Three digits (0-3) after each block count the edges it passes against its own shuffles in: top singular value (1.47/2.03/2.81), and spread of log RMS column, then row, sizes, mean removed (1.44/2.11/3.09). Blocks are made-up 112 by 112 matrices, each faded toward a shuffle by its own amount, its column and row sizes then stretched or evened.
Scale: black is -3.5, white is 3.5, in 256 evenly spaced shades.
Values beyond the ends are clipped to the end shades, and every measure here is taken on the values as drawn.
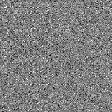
2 0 1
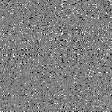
2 1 2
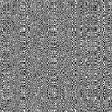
3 3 1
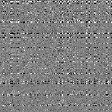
3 2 3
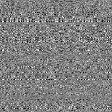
2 0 3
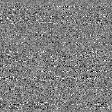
0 1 3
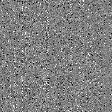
1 2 0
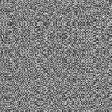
3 2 0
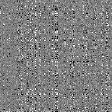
2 3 2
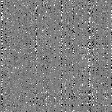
2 3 1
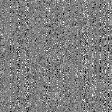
1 3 0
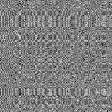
3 2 1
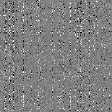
2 3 1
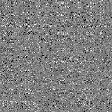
2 1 2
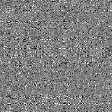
2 0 3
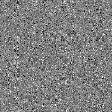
1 2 0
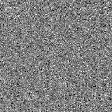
1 0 1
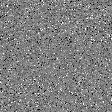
0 0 1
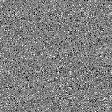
2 0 1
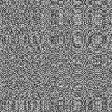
3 1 1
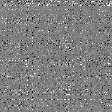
1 2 3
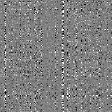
2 3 2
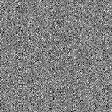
2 1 0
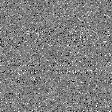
0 1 2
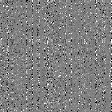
2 3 0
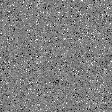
0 1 1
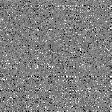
2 1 2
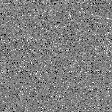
1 0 2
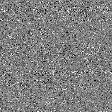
0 0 2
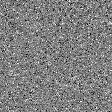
1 0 0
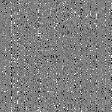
2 3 1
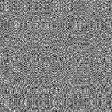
3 1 0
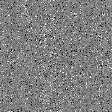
0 2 1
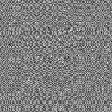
3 1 2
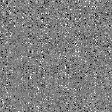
1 2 2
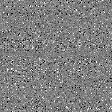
1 1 2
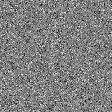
1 0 0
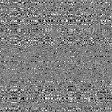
3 1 3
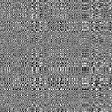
3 3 3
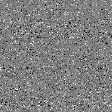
0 0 2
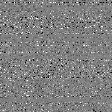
1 1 3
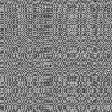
3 1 1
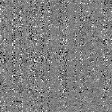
1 3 2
